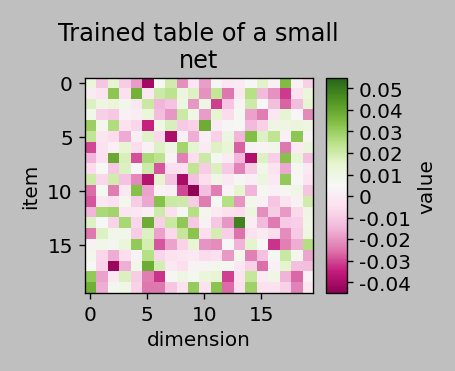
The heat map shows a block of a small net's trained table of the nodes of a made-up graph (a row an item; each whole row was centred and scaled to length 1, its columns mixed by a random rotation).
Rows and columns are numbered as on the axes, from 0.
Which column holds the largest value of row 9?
17
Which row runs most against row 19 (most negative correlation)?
10
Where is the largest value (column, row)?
13, 13
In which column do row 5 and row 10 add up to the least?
9
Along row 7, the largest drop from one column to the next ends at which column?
4
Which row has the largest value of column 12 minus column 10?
11
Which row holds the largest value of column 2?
7
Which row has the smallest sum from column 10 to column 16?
15
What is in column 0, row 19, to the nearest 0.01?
0.04
